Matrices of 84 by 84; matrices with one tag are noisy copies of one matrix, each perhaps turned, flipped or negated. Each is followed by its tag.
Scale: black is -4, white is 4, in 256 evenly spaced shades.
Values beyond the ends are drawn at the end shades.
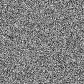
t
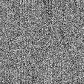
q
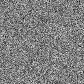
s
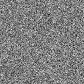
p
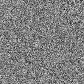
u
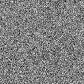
p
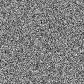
t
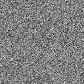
p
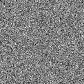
s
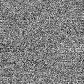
q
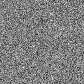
s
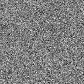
p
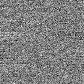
q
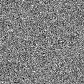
t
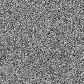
p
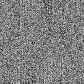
q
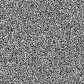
t
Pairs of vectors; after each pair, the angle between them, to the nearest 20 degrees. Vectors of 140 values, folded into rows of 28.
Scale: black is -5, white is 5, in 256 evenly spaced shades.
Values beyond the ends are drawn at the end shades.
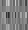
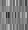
20 degrees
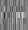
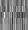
140 degrees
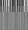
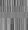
60 degrees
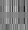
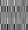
80 degrees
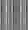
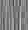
60 degrees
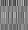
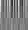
100 degrees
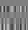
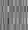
120 degrees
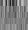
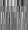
140 degrees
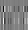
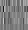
40 degrees
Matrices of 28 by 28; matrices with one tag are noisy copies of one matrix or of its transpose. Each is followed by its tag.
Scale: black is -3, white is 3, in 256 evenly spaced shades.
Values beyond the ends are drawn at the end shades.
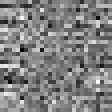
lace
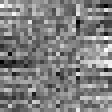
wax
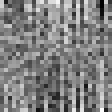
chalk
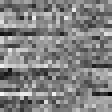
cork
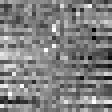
chalk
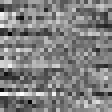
cork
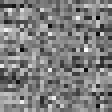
lace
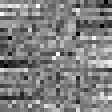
wax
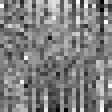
chalk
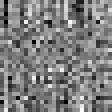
lace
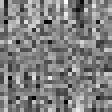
lace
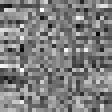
lace
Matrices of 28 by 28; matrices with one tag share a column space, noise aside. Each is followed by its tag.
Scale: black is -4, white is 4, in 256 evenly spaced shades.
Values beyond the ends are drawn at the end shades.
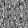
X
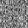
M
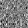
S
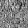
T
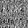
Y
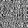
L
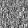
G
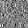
L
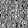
L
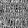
Y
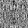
T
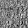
G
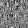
T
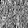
M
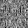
Y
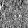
T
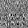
S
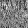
T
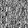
G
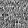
S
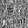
Y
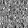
M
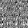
S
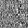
L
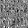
Y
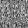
L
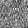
X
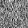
X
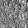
T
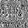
L
